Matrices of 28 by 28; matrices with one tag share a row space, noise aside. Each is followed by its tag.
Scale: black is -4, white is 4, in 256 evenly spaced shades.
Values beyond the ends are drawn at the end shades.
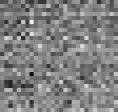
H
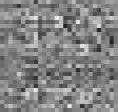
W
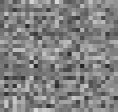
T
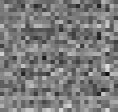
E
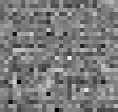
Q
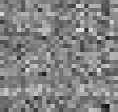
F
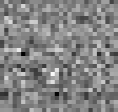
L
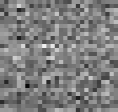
F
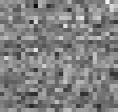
W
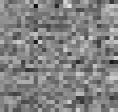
W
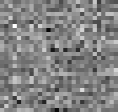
Q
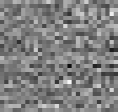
W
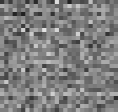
T
